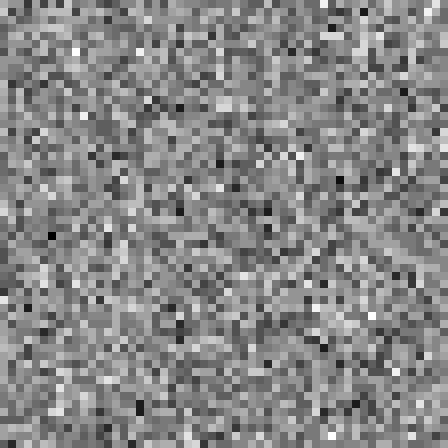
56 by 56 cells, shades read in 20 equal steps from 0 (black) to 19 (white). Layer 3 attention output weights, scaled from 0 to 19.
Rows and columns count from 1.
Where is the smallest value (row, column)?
30, 7
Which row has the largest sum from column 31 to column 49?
39
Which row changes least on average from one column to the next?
16
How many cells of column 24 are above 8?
39
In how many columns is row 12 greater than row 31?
24
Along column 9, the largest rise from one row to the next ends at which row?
12
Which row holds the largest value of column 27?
43
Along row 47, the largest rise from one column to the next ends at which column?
50
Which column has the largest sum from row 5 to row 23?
52
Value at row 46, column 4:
15
